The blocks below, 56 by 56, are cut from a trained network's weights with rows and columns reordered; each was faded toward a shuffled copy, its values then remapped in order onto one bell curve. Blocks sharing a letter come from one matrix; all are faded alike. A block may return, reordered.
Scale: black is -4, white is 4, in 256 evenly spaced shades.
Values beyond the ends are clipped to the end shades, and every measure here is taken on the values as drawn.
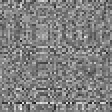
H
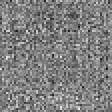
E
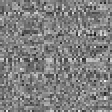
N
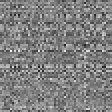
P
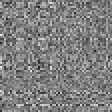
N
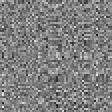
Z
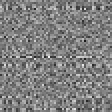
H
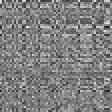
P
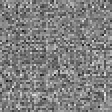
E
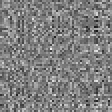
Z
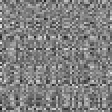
H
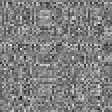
N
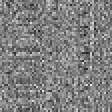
E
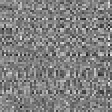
H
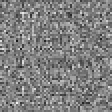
E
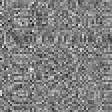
Z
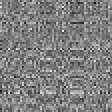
N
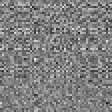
N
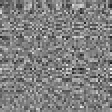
N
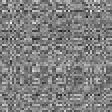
P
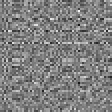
H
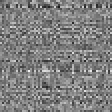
P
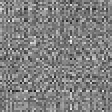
H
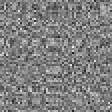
Z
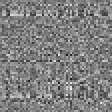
N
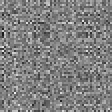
Z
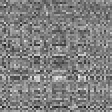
P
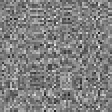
Z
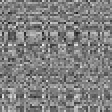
P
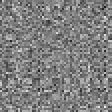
Z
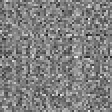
E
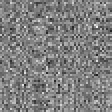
Z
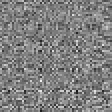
N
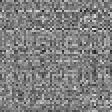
P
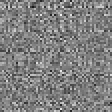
N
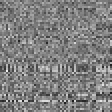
H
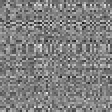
P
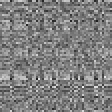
P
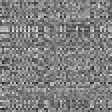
P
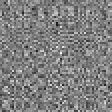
Z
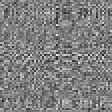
N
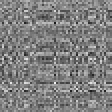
P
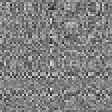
H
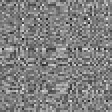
N
